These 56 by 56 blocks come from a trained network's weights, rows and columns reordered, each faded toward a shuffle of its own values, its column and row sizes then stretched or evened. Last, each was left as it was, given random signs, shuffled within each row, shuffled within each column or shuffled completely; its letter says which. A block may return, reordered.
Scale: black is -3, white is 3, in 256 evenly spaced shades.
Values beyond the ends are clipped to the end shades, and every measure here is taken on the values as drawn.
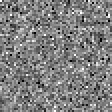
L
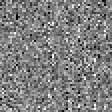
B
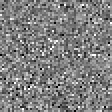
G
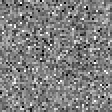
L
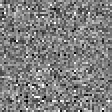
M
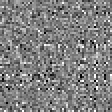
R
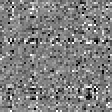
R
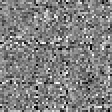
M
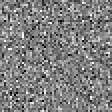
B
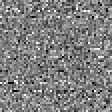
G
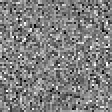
B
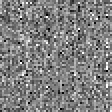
B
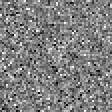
L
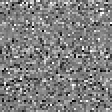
G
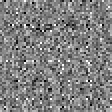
R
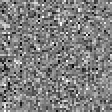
B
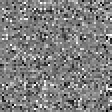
M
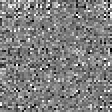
R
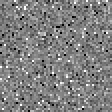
L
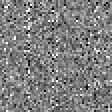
B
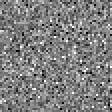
L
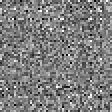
M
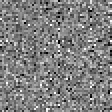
B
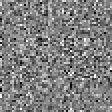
R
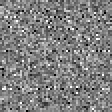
G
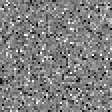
L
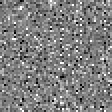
B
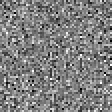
B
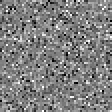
L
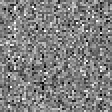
B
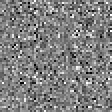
M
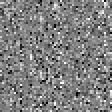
B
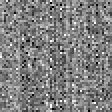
B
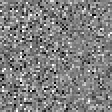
B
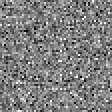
L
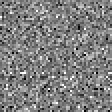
G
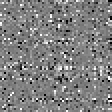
R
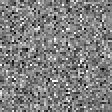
B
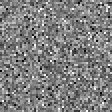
L
